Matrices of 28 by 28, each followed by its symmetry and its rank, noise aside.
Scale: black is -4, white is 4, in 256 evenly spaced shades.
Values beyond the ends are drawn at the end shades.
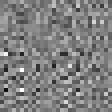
no symmetry, rank four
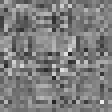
no symmetry, rank four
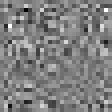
antisymmetric, rank four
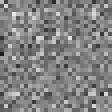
symmetric, rank six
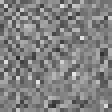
symmetric, rank six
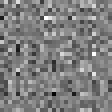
antisymmetric, rank four
